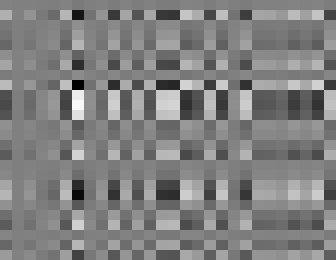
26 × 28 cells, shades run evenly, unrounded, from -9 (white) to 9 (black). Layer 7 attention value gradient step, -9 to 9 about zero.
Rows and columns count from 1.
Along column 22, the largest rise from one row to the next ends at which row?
10
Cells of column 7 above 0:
14
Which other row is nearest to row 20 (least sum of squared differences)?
9
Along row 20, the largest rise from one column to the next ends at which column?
7
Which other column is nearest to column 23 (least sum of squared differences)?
11
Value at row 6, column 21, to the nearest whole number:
1
